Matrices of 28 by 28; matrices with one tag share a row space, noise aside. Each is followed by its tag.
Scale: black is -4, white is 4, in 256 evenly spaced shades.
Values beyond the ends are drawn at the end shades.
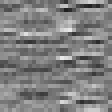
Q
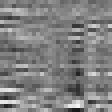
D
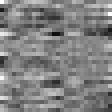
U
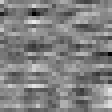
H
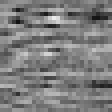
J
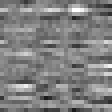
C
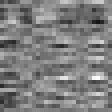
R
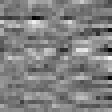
H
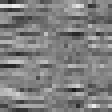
D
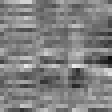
C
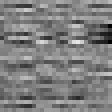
C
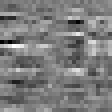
D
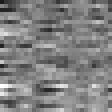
R
